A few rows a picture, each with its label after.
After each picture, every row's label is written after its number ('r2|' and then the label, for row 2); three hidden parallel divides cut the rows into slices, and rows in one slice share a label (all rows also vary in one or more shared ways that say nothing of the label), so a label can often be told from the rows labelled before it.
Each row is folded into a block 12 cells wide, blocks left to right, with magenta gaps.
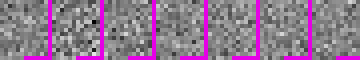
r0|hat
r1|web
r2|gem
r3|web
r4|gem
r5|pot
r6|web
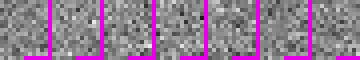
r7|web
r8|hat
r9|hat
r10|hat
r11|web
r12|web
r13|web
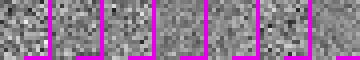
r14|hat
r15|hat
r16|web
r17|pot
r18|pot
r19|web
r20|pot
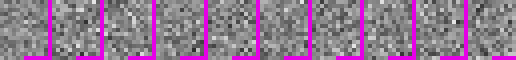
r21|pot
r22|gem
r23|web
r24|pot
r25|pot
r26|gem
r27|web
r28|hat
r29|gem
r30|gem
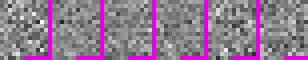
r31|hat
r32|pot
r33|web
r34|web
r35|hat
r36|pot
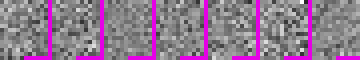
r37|pot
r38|web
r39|web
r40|hat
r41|hat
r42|gem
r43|web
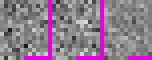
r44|gem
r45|hat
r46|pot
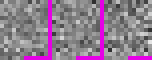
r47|web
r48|hat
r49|hat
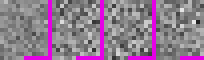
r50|web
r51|web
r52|hat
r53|gem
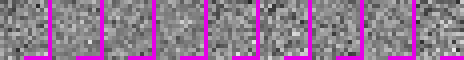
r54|gem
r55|web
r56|hat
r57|pot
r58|hat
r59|gem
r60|pot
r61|pot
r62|hat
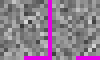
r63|hat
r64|gem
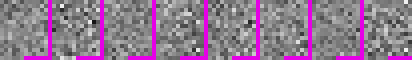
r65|pot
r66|gem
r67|pot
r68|pot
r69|gem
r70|gem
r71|pot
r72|gem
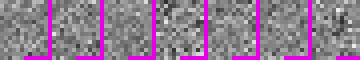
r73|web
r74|gem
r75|web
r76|gem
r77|pot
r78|web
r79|gem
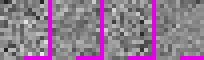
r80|hat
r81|web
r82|pot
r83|pot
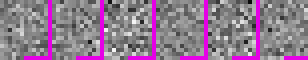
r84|web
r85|pot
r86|hat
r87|web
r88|hat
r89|gem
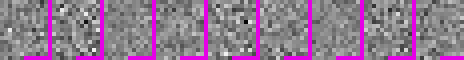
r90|hat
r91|web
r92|web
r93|pot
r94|hat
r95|pot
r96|pot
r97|hat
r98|gem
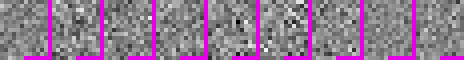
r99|pot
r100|gem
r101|gem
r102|hat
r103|pot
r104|gem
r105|web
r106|web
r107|hat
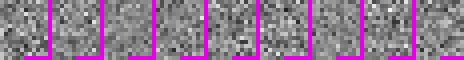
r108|web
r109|pot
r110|web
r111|gem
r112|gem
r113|hat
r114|pot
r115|gem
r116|pot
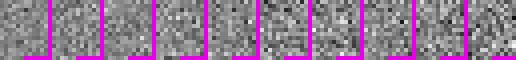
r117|pot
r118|gem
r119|web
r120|hat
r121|pot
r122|hat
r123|hat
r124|hat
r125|gem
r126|hat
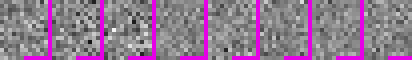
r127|hat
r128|hat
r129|hat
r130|pot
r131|web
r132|gem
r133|web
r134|pot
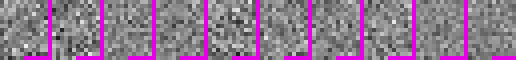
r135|hat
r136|gem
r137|gem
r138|web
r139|gem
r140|hat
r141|web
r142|gem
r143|pot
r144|web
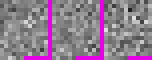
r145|pot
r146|pot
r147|hat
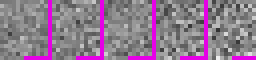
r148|web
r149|gem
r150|web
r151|pot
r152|gem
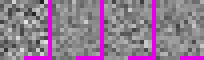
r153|hat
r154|pot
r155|web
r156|pot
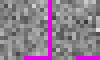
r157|gem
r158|gem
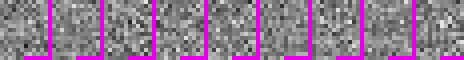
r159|web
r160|hat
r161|gem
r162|web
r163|hat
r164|gem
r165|gem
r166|gem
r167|hat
